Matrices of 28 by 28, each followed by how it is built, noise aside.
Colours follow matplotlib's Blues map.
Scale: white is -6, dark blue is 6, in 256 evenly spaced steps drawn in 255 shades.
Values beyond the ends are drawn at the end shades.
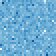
sparse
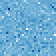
sparse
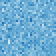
uneven columns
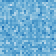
blocks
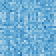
blocks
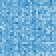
blocks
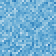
Hankel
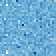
sparse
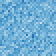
Hankel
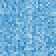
blocks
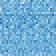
repeating columns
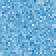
noise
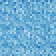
repeating columns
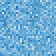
repeating columns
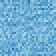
blocks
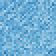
Hankel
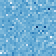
sparse
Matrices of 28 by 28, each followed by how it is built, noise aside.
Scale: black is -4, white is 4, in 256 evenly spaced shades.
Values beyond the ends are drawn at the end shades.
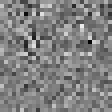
low rank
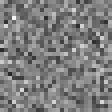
noise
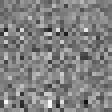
low rank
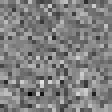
low rank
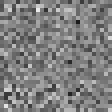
low rank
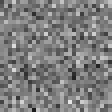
repeating columns
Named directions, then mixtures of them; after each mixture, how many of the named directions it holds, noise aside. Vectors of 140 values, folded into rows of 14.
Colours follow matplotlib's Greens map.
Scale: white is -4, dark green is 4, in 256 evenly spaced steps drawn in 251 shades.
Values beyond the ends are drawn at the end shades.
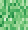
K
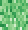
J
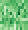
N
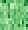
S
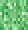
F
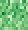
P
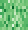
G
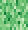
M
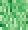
one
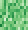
one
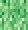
four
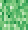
four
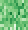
one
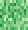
one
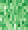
three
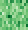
three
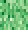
four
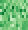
three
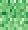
four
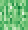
two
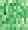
four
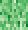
three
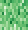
two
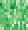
four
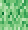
three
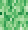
three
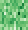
one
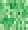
three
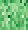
two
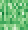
two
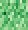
two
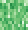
one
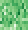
one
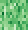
three
